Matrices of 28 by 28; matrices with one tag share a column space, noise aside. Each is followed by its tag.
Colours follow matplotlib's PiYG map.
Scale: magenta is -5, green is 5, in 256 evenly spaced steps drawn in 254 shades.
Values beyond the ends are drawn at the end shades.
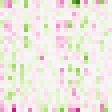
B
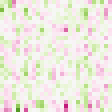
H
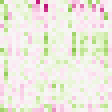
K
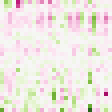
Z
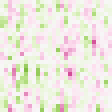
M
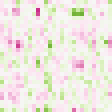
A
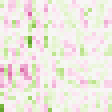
M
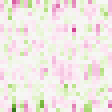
H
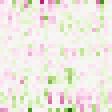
Z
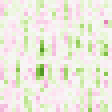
M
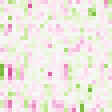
H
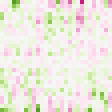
Z
